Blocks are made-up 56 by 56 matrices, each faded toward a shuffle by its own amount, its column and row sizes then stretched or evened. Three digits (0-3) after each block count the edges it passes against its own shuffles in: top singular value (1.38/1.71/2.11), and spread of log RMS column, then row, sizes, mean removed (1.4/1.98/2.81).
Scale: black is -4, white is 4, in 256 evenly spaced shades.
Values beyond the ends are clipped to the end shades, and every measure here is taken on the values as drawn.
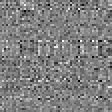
3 1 2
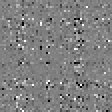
1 2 2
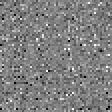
1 1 2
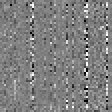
2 3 0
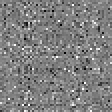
2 1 1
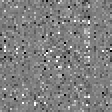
1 2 1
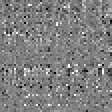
2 1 2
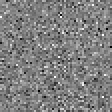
1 0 0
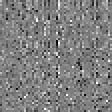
3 2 0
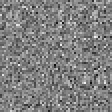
2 1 1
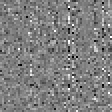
2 2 0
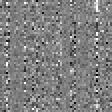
1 3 0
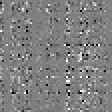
1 3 2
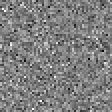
0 1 0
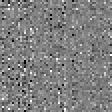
1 2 0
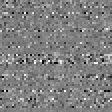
1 0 3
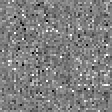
1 1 0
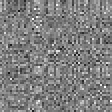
3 0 0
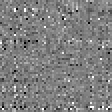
2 2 1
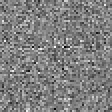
1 1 1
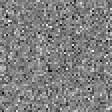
1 1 0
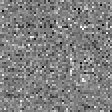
2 0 1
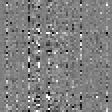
2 3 1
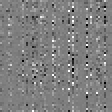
2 3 1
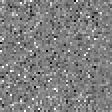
0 1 0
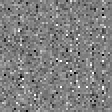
0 2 0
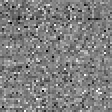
1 0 1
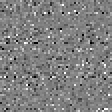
1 0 2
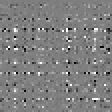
3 2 3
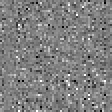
0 2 1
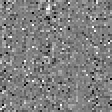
1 2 0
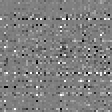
2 2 3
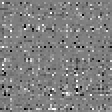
0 2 3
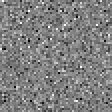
0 0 0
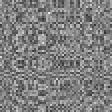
3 2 0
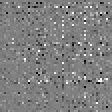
0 2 2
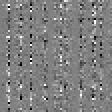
1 3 1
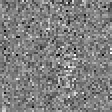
0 2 1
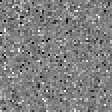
0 1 1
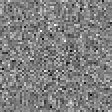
2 0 0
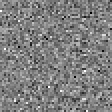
2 0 0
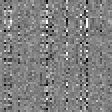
3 3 1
